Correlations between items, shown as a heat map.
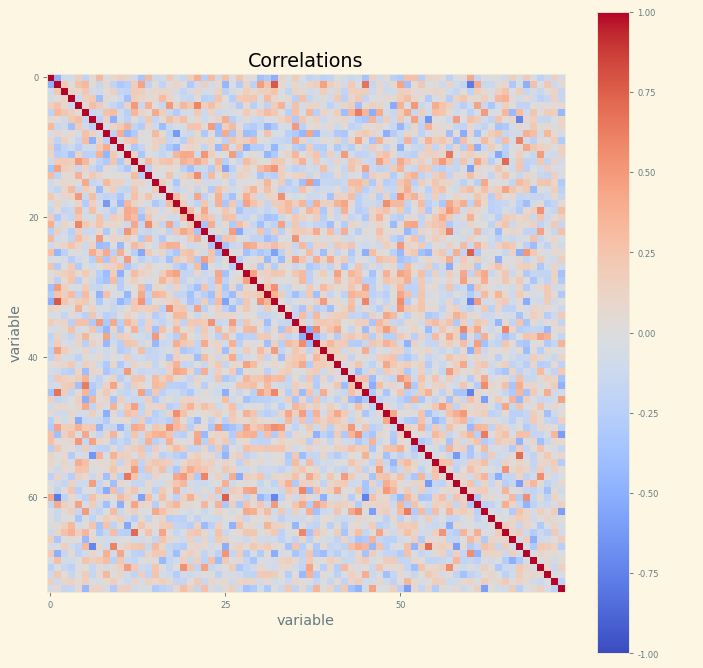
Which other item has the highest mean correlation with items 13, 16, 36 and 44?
65
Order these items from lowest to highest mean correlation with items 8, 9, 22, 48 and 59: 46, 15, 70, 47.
46, 15, 70, 47
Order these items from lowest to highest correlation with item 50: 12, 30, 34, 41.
34, 41, 30, 12
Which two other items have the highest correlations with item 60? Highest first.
25, 68
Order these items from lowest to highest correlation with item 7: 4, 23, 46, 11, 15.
15, 46, 4, 11, 23
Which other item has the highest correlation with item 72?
51
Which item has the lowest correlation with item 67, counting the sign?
6
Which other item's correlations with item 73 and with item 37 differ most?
62
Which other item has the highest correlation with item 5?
44
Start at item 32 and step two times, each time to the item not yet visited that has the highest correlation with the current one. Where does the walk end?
45
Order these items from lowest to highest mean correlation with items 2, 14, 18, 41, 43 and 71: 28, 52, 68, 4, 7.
68, 7, 52, 4, 28
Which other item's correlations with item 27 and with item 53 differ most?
57
